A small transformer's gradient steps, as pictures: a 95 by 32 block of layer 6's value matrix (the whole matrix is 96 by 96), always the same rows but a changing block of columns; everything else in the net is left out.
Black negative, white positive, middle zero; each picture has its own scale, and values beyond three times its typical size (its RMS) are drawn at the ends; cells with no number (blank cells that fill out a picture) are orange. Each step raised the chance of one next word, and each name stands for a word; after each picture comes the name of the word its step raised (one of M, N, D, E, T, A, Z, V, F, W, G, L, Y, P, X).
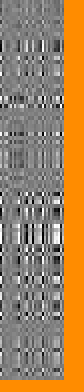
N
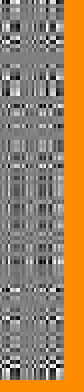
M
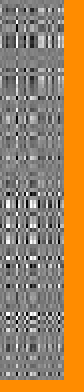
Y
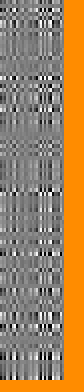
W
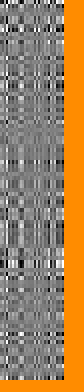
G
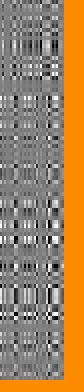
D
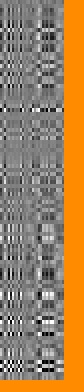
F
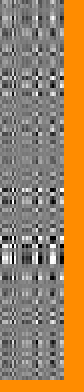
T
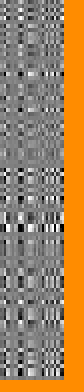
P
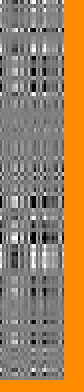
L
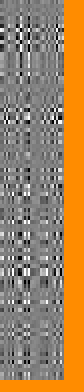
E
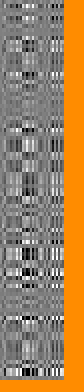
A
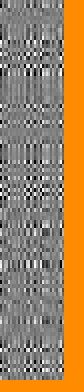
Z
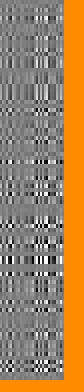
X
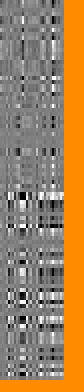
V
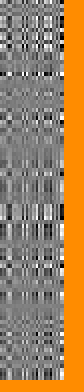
E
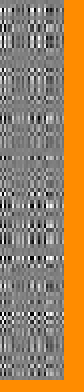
Y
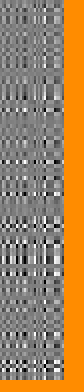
X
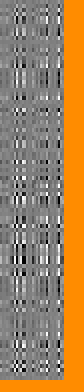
X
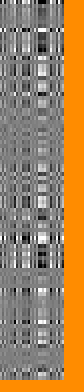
L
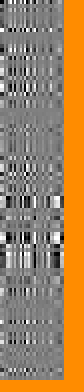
L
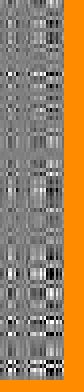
F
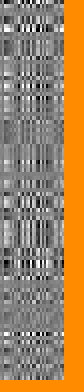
G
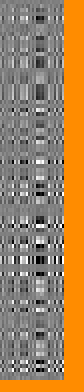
X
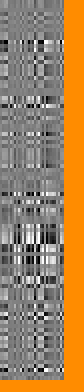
N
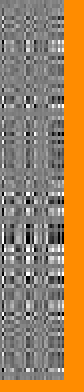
N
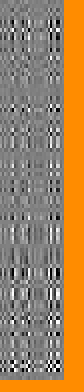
F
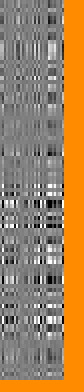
V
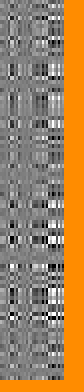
D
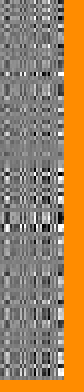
P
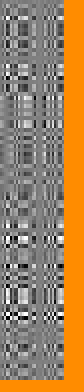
D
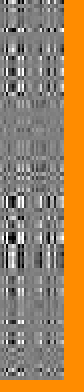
L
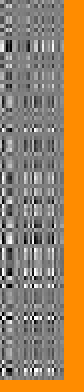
A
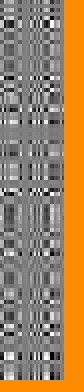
W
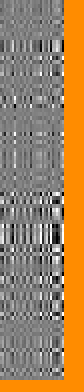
N
